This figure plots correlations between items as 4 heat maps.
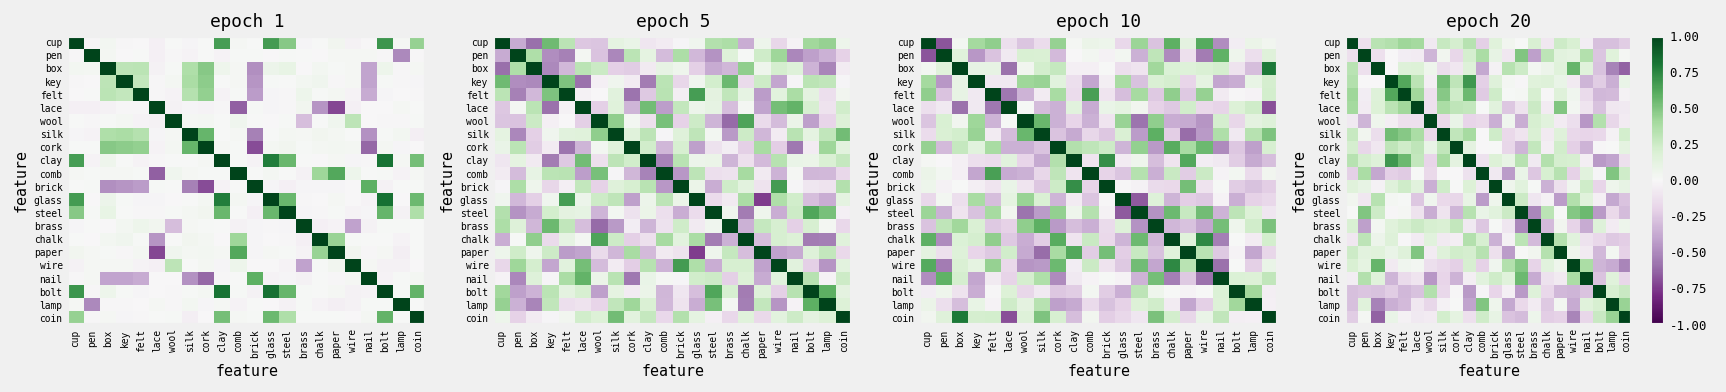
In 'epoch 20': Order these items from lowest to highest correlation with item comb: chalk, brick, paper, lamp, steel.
brick, steel, chalk, paper, lamp
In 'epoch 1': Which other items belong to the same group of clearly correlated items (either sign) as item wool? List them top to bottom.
brass, wire
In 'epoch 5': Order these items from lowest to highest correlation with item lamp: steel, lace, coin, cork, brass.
lace, brass, coin, cork, steel
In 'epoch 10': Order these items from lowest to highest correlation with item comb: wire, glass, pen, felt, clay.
glass, clay, pen, wire, felt
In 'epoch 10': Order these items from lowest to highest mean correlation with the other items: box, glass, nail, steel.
glass, nail, steel, box
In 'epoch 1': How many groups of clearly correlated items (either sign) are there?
5
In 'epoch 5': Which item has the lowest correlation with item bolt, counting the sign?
chalk
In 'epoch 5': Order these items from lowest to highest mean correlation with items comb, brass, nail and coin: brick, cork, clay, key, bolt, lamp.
cork, clay, lamp, brick, bolt, key
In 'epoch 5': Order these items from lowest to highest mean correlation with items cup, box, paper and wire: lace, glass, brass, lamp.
glass, lamp, lace, brass
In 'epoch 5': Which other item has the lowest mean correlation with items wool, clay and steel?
brass
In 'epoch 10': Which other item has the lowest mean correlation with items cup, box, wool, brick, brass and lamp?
comb
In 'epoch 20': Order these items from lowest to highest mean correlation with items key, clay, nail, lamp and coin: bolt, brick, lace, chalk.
bolt, chalk, lace, brick
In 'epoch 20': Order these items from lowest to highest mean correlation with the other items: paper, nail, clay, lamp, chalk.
lamp, nail, chalk, paper, clay
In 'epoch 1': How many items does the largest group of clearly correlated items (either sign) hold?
7
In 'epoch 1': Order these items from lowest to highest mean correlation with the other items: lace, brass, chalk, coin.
lace, brass, chalk, coin
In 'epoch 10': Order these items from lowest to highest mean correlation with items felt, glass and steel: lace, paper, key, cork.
lace, paper, key, cork
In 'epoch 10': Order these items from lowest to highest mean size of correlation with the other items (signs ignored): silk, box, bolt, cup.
bolt, box, cup, silk
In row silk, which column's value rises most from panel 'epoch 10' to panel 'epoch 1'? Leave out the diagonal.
cork
